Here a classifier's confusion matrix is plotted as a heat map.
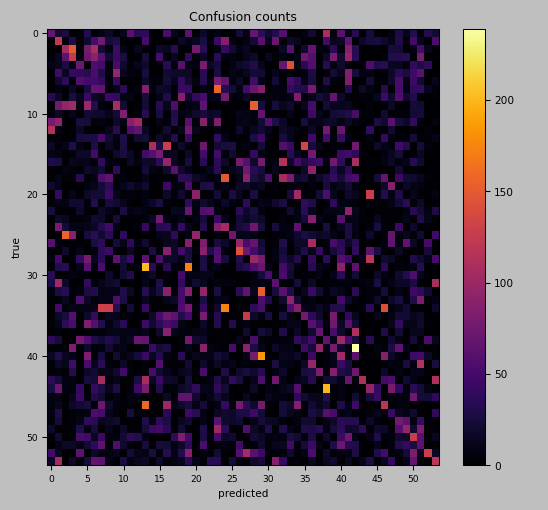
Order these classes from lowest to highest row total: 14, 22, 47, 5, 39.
22, 47, 5, 14, 39
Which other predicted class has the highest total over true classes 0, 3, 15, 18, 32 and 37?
42
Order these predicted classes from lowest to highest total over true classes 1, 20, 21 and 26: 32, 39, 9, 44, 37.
37, 32, 9, 39, 44
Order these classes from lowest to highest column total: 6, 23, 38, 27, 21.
38, 27, 6, 23, 21
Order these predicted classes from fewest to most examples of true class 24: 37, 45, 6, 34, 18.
37, 6, 45, 18, 34
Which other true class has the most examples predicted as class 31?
53
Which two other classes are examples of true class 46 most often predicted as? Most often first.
13, 16
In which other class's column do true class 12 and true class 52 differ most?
27
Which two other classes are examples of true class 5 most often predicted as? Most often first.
9, 41
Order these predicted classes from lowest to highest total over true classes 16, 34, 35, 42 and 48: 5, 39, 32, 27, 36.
5, 36, 32, 27, 39
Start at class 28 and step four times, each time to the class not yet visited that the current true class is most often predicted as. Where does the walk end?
29
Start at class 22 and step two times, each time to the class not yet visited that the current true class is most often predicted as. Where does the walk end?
51
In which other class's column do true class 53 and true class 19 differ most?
1
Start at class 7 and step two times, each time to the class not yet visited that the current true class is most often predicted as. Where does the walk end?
36
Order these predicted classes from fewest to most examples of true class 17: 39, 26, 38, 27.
38, 26, 39, 27
